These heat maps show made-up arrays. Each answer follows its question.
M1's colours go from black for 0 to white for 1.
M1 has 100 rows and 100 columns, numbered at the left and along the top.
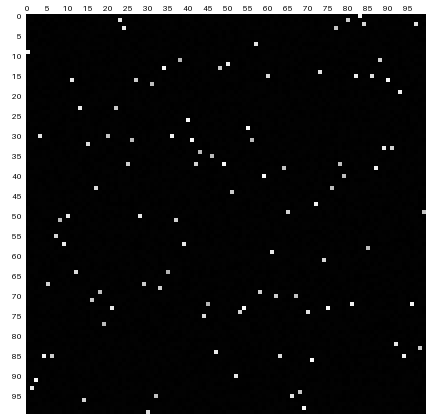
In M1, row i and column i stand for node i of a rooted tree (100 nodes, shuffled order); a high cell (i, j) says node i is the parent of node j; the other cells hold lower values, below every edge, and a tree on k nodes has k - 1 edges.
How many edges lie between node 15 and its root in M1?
2
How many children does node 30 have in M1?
3
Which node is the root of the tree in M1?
95
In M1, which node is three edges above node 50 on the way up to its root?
38
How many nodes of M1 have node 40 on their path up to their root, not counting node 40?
10
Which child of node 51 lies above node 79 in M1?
37
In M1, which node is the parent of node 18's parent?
98
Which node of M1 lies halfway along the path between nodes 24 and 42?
99
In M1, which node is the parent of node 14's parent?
72
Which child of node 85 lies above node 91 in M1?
94
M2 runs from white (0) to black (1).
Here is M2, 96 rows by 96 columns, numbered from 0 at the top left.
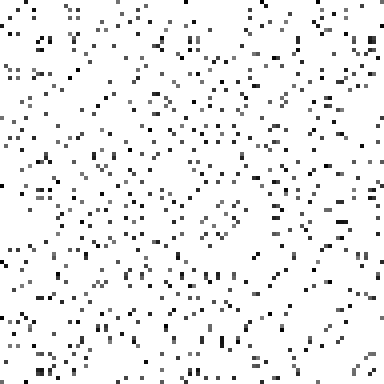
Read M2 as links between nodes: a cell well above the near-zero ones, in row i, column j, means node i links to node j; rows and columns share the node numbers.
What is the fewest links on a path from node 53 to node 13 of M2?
6
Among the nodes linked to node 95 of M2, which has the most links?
node 40
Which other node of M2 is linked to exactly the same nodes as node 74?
node 88
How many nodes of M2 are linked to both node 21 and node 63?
6
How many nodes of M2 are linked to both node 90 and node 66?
3
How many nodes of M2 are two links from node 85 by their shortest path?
1
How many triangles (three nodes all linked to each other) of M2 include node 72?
3
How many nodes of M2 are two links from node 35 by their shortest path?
6
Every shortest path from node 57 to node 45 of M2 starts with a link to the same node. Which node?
node 87
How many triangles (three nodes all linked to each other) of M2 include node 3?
1
